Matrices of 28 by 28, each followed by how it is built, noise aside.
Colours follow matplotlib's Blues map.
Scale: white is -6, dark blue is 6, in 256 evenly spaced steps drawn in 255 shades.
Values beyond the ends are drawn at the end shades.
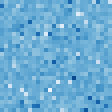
sparse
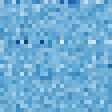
uneven rows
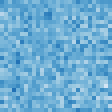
blocks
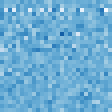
uneven rows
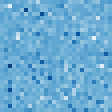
sparse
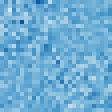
block diagonal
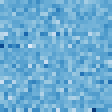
uneven rows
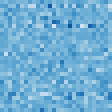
uneven rows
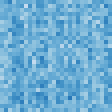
blocks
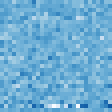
uneven rows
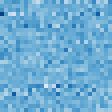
uneven rows
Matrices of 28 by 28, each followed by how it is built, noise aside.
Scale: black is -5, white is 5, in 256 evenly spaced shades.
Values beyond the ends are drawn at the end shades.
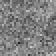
smooth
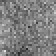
smooth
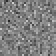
noise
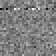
uneven rows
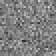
noise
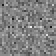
uneven rows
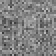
blocks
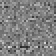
uneven rows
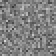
noise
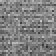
blocks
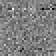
uneven rows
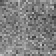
smooth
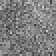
smooth
